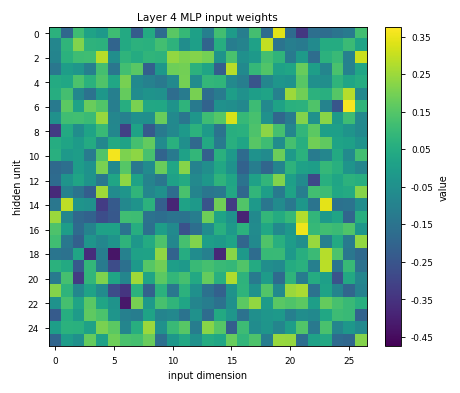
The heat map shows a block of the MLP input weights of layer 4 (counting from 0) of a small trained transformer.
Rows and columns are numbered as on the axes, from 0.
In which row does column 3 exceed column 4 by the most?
14
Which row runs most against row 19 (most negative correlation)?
10
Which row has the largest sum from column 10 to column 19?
2
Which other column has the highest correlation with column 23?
16
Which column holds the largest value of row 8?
18
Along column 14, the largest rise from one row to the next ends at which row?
19
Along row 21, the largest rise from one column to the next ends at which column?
7
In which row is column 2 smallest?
20
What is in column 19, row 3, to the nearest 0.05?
0
